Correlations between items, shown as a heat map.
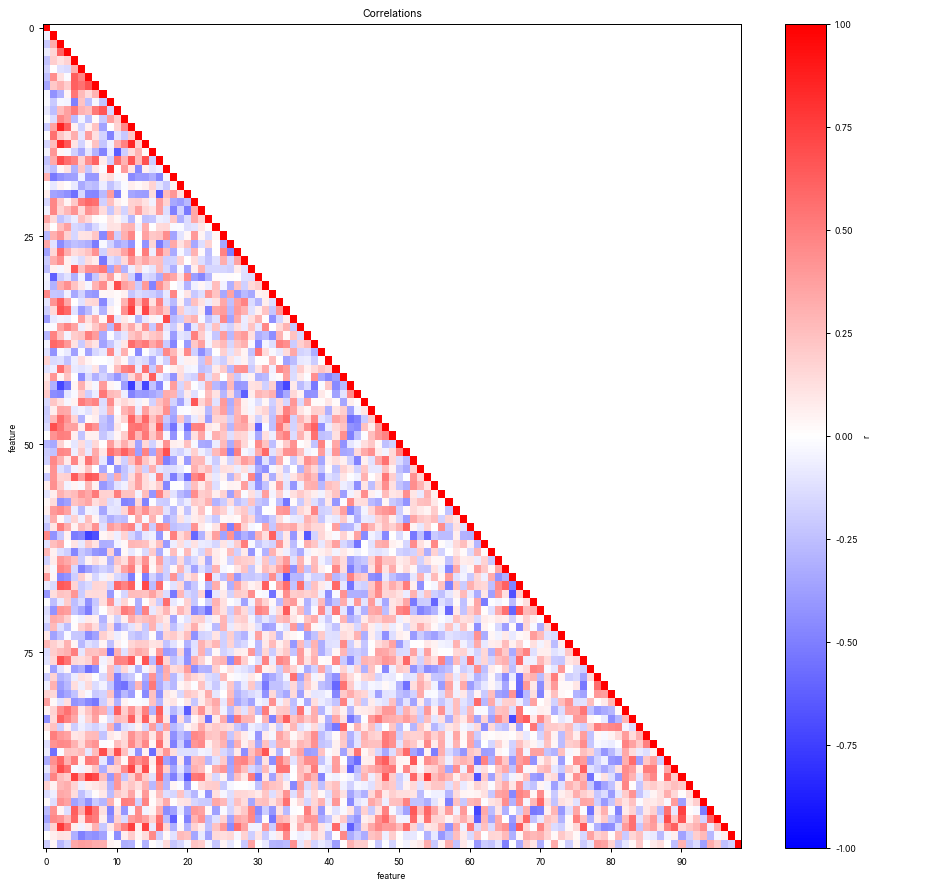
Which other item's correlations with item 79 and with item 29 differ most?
10
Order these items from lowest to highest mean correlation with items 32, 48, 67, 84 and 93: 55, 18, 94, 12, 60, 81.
94, 18, 55, 60, 81, 12
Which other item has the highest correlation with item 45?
21
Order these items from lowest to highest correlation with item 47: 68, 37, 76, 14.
37, 76, 68, 14
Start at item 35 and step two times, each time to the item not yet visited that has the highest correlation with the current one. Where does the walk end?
9
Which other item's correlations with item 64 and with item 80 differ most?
67
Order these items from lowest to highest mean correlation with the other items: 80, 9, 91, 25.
80, 9, 91, 25
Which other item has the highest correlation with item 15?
42
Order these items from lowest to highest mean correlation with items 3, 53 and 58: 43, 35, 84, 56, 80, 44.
43, 44, 35, 80, 56, 84
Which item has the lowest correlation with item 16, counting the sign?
20
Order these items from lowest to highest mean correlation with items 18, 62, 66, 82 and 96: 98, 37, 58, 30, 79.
79, 98, 30, 37, 58
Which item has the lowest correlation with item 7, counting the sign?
61
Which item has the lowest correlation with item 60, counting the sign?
26
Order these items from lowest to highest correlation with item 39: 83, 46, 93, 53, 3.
53, 3, 83, 46, 93
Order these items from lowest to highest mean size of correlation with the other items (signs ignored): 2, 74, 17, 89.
74, 17, 89, 2
